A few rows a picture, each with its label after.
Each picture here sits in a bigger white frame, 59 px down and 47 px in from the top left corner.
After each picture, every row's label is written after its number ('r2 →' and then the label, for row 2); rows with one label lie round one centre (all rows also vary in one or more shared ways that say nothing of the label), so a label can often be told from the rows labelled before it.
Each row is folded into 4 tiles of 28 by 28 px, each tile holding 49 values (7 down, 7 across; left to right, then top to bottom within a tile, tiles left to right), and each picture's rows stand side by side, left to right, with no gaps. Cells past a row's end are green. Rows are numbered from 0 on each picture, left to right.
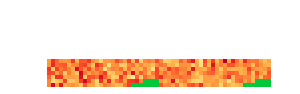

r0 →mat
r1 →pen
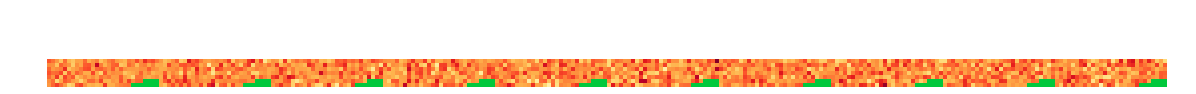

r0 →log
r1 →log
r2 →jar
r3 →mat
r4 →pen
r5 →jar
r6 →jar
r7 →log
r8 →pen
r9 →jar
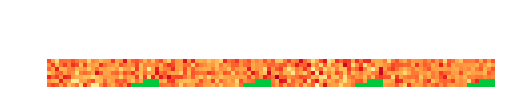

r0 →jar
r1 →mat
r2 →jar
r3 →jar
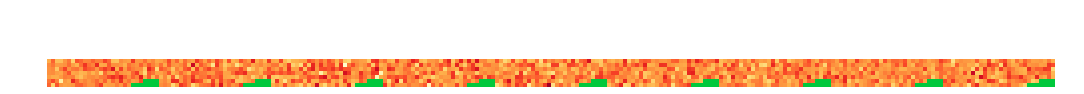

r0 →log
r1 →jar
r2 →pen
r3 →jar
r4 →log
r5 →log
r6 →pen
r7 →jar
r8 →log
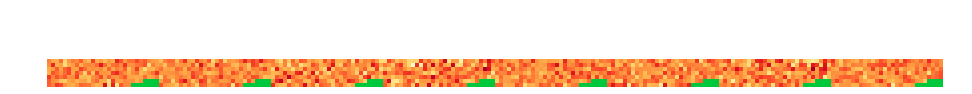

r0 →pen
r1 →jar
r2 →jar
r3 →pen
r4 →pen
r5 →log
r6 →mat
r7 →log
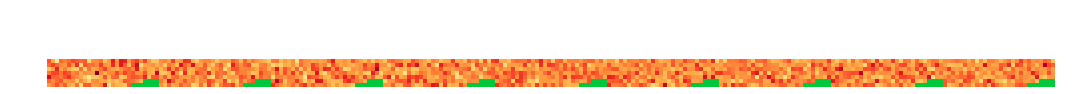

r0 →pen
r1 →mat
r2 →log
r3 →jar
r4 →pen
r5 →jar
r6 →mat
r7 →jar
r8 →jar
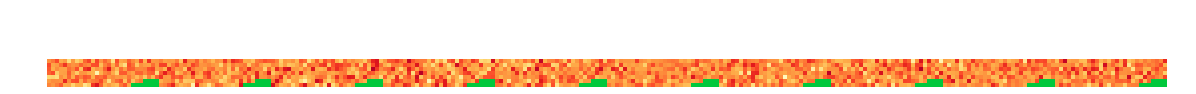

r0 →log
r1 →mat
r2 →log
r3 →mat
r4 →pen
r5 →pen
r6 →mat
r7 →pen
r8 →jar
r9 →log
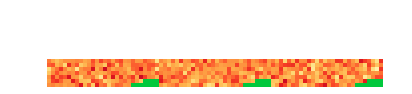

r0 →log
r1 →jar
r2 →pen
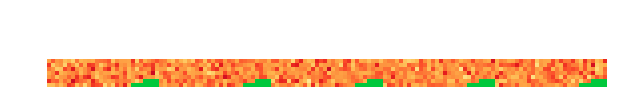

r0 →jar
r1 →log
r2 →mat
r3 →log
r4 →pen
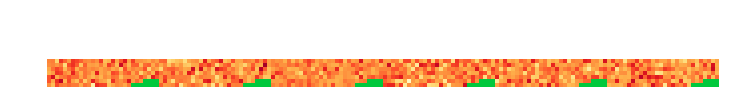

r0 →jar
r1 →log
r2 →log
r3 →jar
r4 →pen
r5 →mat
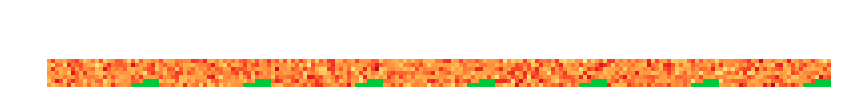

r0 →mat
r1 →pen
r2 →jar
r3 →log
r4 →mat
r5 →jar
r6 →pen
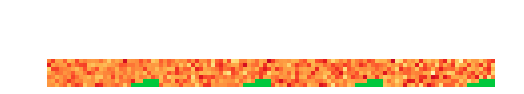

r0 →log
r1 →pen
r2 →log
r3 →pen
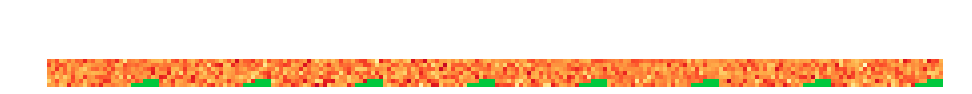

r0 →pen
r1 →jar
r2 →pen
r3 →log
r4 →jar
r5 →pen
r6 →log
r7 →log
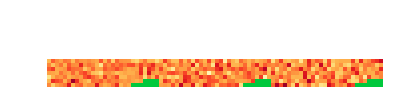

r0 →mat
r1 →pen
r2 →jar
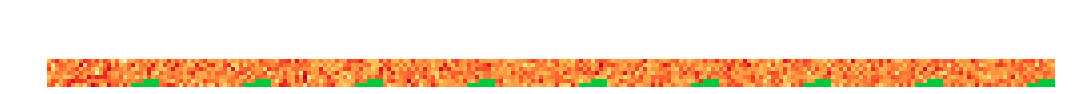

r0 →mat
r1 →log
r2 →mat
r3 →log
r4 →jar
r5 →pen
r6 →mat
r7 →jar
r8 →pen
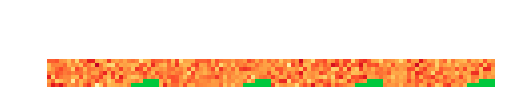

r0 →mat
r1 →log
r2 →pen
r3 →mat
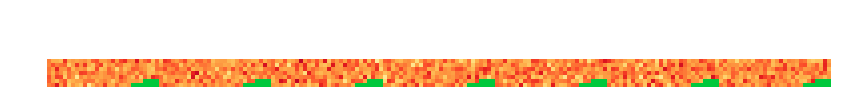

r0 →log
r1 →mat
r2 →mat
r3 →mat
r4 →jar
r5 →log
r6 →mat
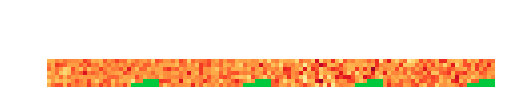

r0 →jar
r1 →jar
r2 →log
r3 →log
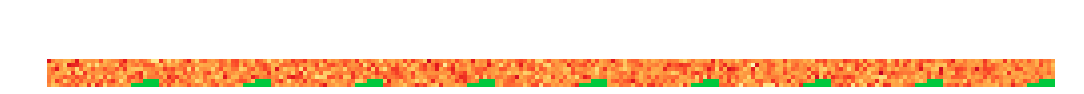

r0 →mat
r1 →mat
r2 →jar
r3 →pen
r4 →jar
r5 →pen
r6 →mat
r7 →jar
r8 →mat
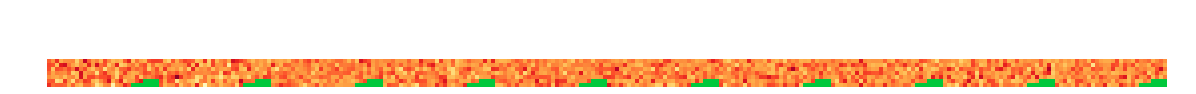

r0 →jar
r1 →mat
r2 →pen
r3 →jar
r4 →mat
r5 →jar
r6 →mat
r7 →mat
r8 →pen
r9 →pen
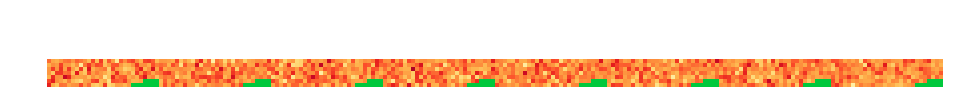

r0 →jar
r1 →log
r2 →log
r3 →mat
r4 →jar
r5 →mat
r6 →log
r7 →log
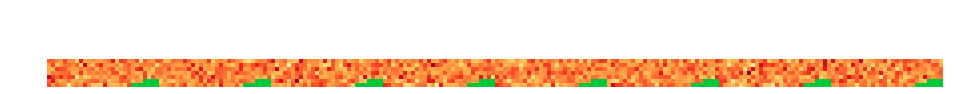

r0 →log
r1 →mat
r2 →mat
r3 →jar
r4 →pen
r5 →pen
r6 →jar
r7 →mat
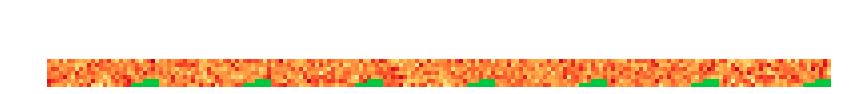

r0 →jar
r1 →jar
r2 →jar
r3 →log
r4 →pen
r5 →mat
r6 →log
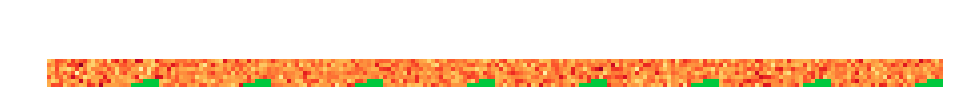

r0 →pen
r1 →pen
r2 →jar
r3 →mat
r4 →pen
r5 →mat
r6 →mat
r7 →log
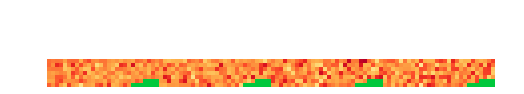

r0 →mat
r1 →log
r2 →jar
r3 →pen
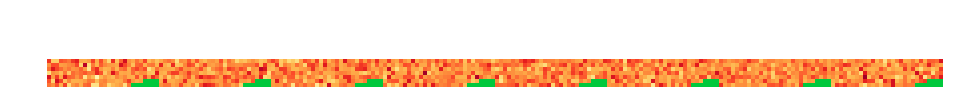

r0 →mat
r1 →pen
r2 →log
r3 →jar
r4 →pen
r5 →jar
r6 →jar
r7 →mat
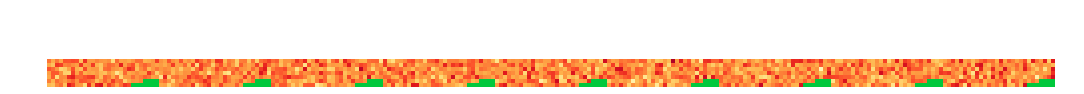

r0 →jar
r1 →jar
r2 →mat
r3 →pen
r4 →pen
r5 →pen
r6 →jar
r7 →pen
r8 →log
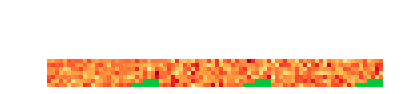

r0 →jar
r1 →log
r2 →jar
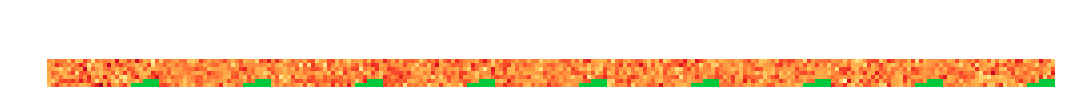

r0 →log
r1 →jar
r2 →jar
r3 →jar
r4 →pen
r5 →pen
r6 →pen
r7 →log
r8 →pen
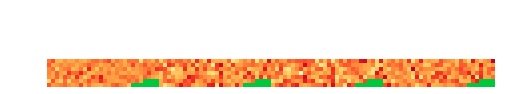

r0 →mat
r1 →jar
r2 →jar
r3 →pen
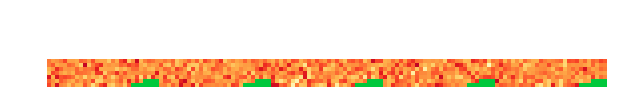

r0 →log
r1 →pen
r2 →jar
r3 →pen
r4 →jar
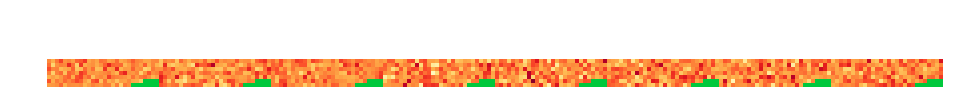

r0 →jar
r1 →jar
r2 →mat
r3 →mat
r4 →mat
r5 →log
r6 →log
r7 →jar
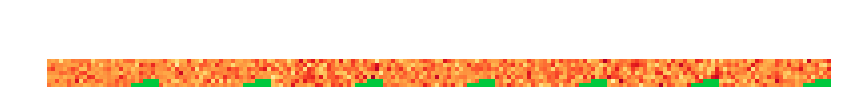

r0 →mat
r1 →pen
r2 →mat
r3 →mat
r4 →jar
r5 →pen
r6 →pen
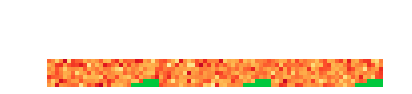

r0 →log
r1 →jar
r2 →pen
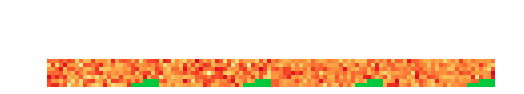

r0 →jar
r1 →log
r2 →mat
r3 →mat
